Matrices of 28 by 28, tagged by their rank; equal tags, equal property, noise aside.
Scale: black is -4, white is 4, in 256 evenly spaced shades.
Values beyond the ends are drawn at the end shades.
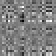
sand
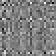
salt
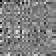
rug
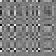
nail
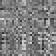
rug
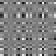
nail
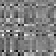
sand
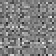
rug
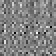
rug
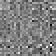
rug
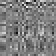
salt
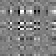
nail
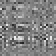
rug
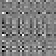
sand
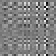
nail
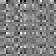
sand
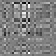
sand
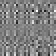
sand
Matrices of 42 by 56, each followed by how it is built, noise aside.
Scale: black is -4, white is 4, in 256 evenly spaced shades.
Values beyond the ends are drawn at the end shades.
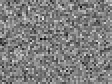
noise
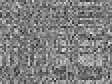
blocks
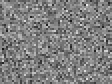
noise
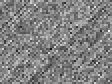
Hankel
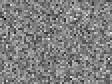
noise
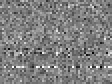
uneven rows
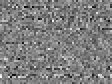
uneven rows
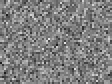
noise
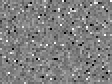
sparse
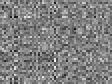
low rank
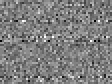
uneven rows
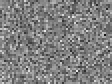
noise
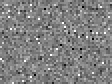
sparse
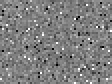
sparse
